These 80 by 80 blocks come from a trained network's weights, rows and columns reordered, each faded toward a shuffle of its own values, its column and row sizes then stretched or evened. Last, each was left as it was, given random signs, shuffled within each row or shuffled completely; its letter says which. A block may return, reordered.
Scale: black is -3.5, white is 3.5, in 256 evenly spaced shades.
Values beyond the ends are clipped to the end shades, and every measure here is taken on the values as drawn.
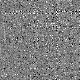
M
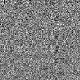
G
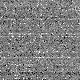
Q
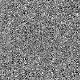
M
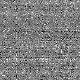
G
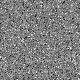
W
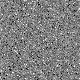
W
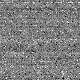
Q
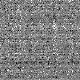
G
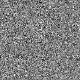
M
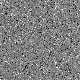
W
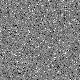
W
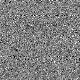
Q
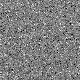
W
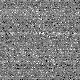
Q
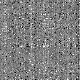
G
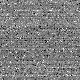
Q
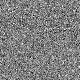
W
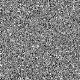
M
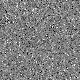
W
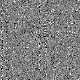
M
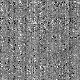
G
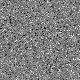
W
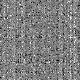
G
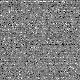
Q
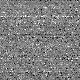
Q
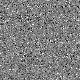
Q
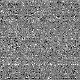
G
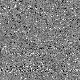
Q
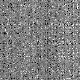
G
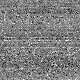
Q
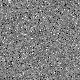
W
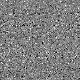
Q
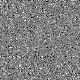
Q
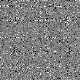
M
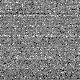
Q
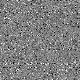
Q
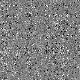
M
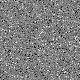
W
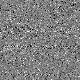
Q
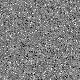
W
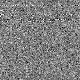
Q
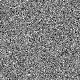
W
